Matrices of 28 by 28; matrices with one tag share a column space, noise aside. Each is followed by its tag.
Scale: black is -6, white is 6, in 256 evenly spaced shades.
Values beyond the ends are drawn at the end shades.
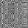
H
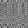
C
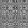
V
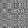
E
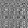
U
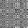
E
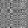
E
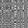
V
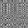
C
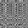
C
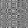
E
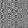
E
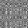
U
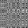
E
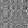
V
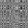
V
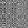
H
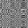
E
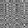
C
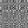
V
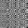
E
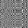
E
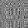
U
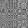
E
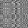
H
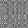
H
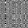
H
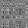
U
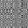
E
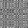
E
